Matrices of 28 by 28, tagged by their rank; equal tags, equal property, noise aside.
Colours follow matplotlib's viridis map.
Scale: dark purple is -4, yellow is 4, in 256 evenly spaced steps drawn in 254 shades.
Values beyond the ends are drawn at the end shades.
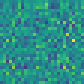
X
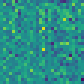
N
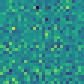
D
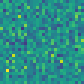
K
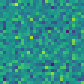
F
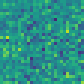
K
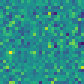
D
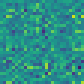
X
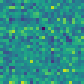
D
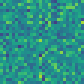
N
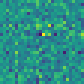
F
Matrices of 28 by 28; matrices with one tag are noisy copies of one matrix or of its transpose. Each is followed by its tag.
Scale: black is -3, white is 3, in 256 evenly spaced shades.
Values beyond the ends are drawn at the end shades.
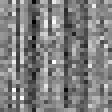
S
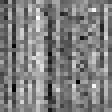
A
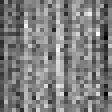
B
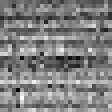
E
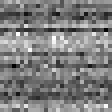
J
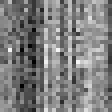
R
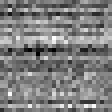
A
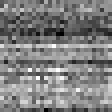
R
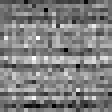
B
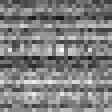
E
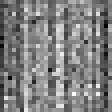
B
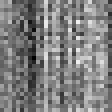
R
